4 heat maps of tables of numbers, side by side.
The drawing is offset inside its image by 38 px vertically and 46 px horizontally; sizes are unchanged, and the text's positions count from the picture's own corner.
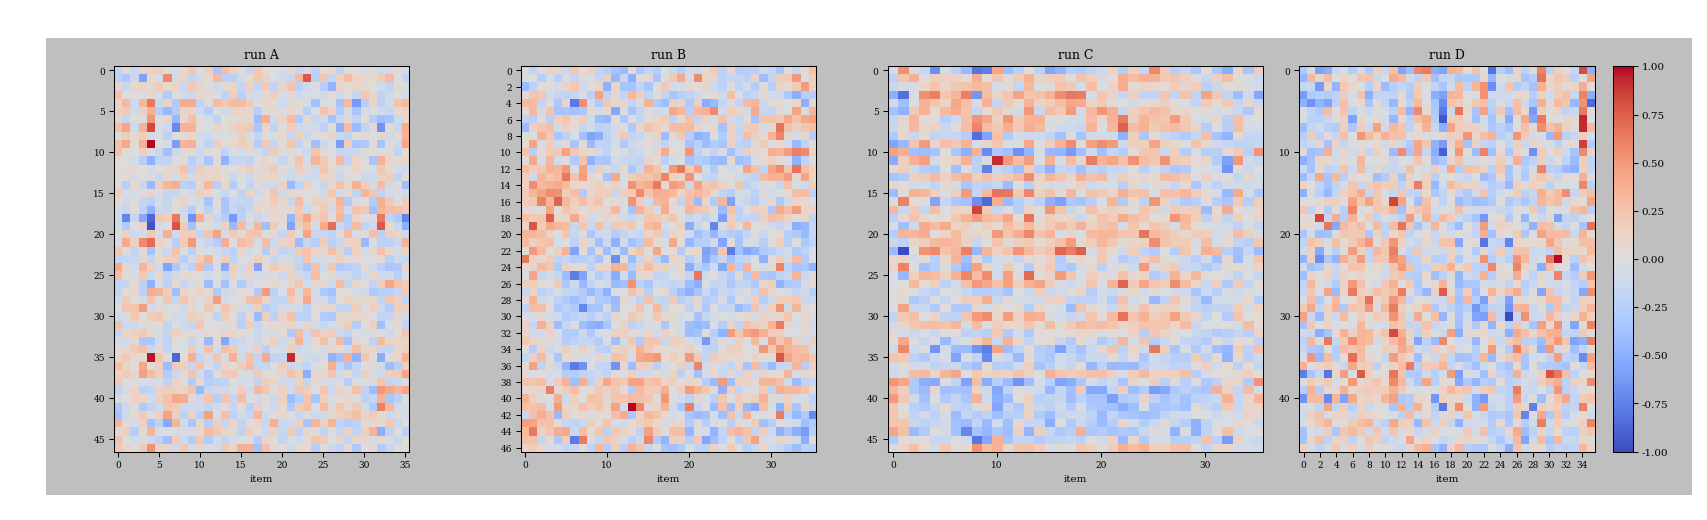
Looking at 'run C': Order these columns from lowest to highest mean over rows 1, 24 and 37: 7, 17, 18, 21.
7, 17, 21, 18
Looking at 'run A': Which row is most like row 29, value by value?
34
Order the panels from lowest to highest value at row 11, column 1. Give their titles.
run D, run A, run C, run B
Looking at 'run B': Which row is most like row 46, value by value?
3
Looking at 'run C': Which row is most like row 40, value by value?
41
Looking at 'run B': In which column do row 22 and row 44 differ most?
25
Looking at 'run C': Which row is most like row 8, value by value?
45
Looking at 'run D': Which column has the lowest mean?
25
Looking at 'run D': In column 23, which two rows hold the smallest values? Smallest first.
0, 2
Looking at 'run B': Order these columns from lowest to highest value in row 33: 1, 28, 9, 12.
9, 12, 1, 28
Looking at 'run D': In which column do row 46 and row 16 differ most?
11
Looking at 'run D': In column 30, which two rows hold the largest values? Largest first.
37, 23
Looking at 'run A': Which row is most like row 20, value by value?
28
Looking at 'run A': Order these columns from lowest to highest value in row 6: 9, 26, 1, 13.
26, 1, 13, 9
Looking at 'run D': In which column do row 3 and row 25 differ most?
35
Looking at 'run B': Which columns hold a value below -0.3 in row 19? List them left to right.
20, 23, 33, 34
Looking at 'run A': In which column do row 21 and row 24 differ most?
13
